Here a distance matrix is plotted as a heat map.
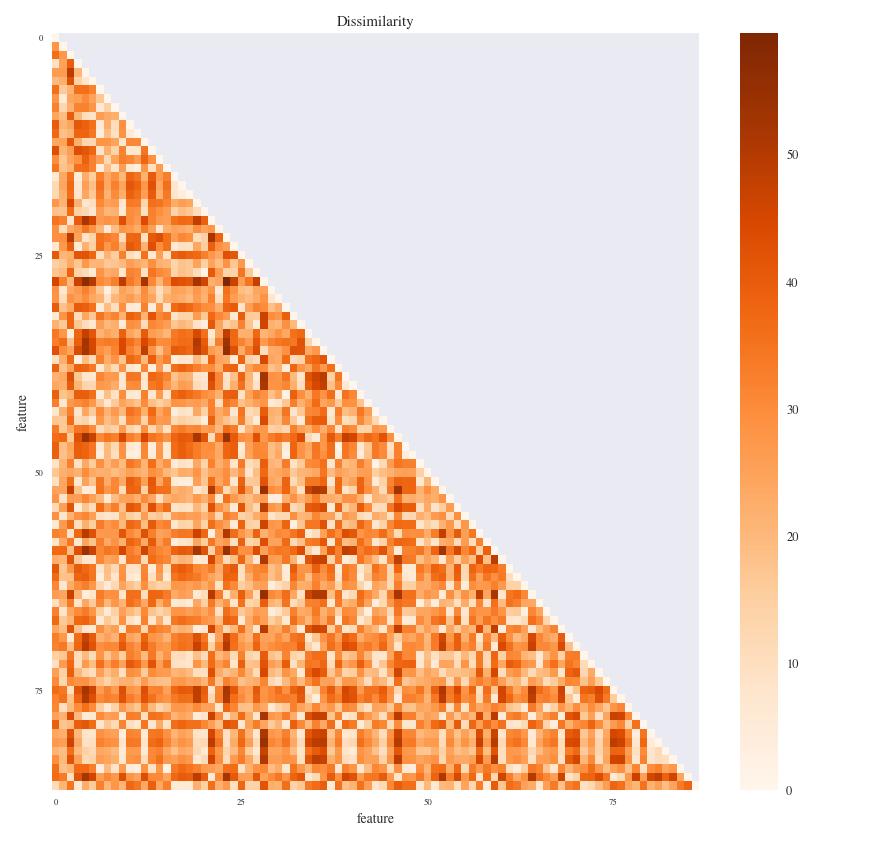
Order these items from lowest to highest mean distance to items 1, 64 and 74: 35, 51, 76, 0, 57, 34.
51, 0, 34, 57, 76, 35
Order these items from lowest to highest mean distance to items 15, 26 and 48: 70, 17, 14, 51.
14, 70, 51, 17
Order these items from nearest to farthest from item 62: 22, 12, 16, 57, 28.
22, 57, 28, 12, 16
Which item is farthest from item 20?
28
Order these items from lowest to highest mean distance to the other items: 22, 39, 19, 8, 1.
1, 8, 22, 39, 19
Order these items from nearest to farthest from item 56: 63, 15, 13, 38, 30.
30, 63, 15, 38, 13
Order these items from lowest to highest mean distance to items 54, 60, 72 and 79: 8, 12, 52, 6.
52, 12, 8, 6
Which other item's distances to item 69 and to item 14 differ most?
75
